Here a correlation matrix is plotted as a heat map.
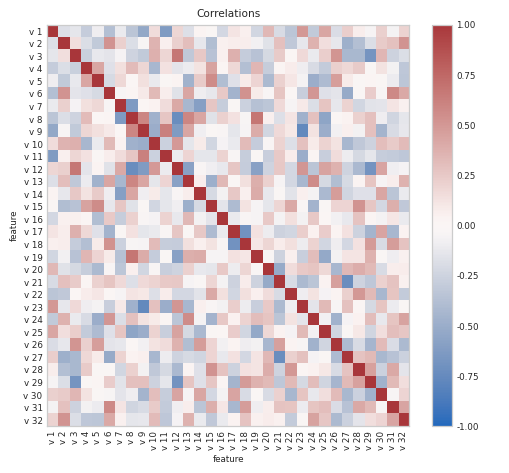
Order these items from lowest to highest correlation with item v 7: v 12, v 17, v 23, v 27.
v 17, v 23, v 27, v 12
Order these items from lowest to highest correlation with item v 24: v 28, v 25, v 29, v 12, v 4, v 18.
v 12, v 4, v 25, v 28, v 18, v 29
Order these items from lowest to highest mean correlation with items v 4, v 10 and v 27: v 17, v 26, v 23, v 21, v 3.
v 21, v 3, v 26, v 17, v 23
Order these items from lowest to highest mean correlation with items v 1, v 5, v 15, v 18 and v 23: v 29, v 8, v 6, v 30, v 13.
v 13, v 8, v 6, v 30, v 29
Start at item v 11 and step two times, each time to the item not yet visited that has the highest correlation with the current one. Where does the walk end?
v 8
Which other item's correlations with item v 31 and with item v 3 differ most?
v 29
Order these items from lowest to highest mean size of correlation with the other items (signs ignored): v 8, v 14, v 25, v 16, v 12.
v 16, v 14, v 25, v 8, v 12
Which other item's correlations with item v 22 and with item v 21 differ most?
v 27
